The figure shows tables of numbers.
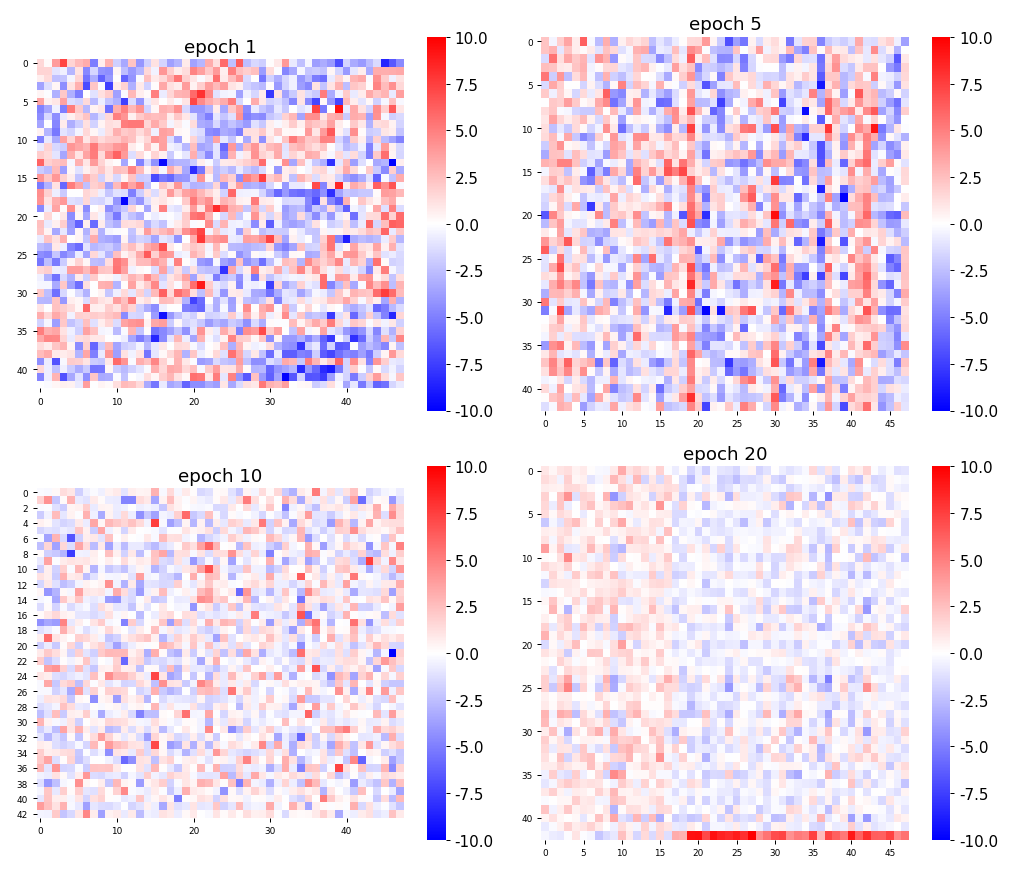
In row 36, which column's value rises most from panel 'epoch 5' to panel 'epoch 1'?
47
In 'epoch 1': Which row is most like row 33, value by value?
13
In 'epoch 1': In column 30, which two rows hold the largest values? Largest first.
23, 32
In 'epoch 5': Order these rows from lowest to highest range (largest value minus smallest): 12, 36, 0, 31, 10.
36, 12, 0, 10, 31
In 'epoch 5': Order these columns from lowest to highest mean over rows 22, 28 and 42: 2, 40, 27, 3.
27, 3, 40, 2
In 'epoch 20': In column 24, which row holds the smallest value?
25
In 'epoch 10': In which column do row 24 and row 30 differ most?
15
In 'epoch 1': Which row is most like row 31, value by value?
14
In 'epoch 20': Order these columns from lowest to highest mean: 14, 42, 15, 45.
45, 42, 14, 15
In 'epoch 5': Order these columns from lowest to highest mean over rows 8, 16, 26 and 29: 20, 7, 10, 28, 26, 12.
10, 26, 20, 28, 7, 12
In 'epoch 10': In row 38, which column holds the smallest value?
26
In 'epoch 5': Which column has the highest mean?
19
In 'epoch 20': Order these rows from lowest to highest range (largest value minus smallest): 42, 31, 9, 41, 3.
41, 31, 9, 3, 42
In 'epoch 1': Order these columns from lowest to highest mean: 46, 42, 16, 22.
42, 22, 46, 16
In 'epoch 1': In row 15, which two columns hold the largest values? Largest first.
29, 27
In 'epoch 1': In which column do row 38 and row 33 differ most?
46
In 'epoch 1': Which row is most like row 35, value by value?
15
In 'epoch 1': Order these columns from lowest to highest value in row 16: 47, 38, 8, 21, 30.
21, 30, 47, 38, 8
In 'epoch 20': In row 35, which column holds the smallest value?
33
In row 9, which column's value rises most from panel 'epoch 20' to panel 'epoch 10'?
43
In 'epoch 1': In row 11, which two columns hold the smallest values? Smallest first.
24, 43
